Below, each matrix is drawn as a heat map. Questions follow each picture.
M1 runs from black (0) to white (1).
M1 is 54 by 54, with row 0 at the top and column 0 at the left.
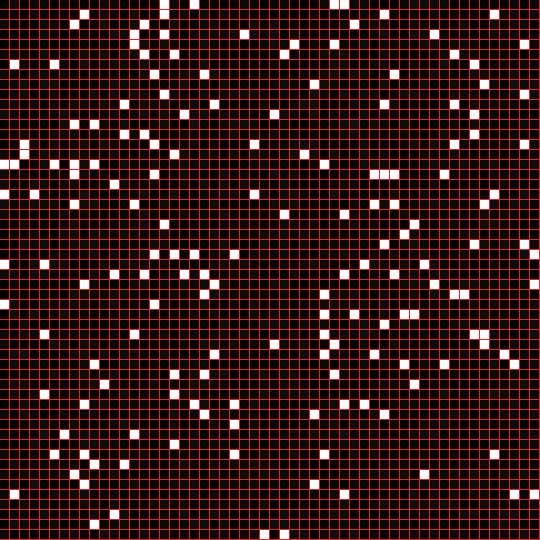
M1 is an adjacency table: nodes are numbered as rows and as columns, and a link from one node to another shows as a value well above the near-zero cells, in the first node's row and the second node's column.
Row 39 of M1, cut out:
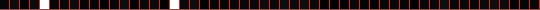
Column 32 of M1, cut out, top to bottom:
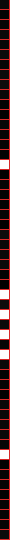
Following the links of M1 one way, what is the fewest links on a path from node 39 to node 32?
3
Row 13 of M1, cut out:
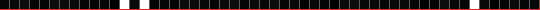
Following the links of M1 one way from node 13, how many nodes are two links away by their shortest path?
8
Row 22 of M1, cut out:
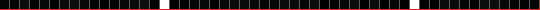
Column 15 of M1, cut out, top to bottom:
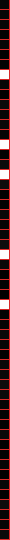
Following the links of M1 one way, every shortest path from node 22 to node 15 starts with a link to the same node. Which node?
node 16
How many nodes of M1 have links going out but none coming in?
1
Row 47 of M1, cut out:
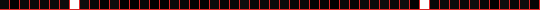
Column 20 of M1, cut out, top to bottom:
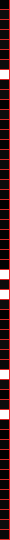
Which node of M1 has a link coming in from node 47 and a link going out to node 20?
node 7
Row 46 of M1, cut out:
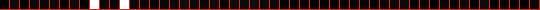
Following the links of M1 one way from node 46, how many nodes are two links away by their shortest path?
3
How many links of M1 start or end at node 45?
9
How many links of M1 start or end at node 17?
12
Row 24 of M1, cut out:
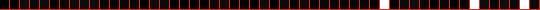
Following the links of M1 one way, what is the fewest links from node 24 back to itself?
7
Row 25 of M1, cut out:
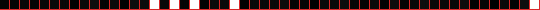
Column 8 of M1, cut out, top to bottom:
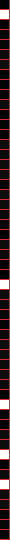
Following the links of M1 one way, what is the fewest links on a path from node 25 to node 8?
3
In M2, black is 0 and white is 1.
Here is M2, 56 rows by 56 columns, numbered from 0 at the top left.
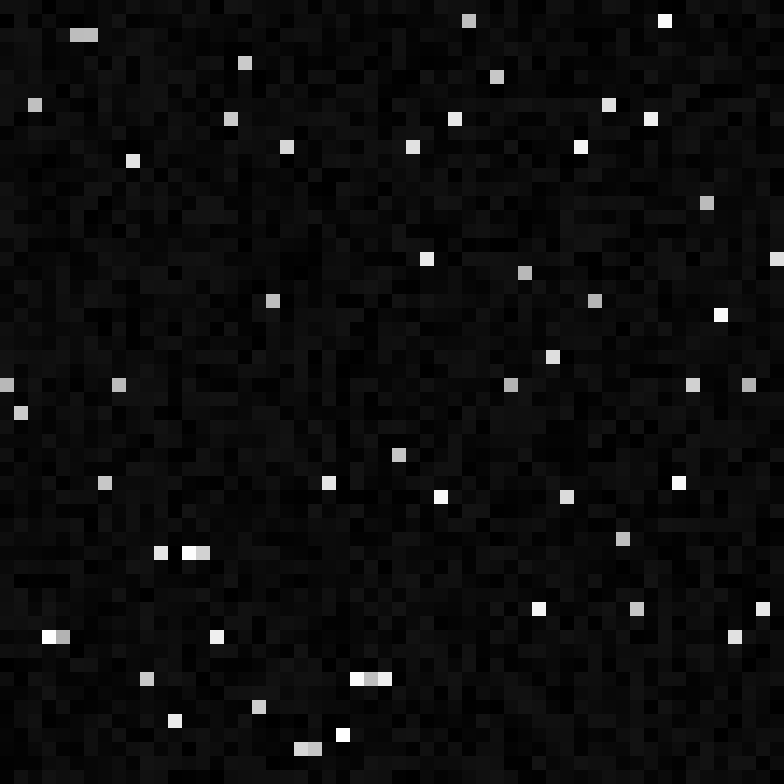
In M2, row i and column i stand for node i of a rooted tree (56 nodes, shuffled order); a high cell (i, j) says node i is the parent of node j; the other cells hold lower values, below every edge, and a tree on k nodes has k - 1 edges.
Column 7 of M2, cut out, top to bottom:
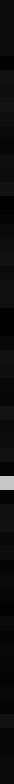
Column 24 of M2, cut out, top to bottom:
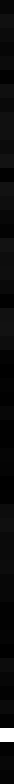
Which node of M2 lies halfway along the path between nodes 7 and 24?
45
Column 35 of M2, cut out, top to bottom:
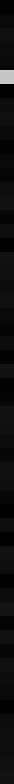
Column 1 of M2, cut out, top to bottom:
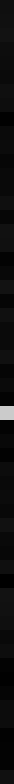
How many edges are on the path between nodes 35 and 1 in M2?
8
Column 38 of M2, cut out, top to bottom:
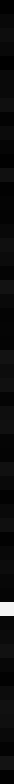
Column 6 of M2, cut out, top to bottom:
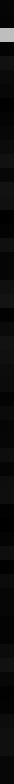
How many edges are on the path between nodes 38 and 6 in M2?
4
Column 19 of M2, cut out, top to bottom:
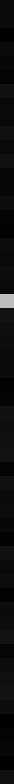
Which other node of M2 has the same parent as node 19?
42
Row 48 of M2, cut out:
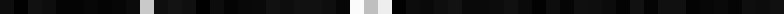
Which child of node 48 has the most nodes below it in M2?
27
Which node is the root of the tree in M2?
34
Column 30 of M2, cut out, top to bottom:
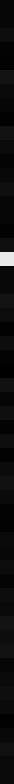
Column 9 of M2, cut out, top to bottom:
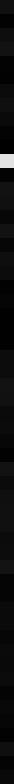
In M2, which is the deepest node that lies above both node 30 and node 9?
39
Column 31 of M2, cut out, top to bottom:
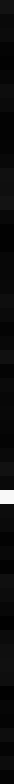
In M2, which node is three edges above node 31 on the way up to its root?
2
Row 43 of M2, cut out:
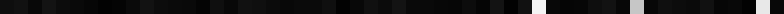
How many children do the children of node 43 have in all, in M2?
5
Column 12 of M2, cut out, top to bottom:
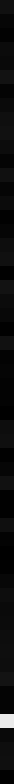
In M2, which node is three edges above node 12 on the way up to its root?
53
